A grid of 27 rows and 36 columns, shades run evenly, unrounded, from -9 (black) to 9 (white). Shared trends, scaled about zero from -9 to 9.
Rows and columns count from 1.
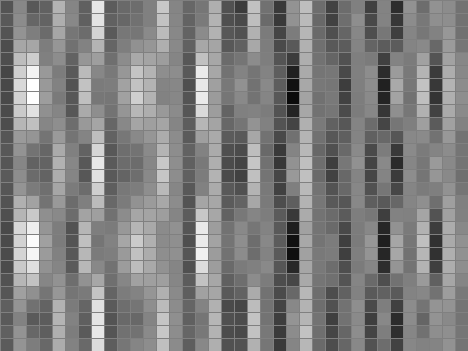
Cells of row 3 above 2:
6
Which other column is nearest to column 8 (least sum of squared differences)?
13
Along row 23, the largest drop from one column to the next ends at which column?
9
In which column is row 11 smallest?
22
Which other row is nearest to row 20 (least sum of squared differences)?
19
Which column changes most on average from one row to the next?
3
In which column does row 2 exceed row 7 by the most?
23
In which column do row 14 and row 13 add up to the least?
31
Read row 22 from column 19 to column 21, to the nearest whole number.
-1 1 0
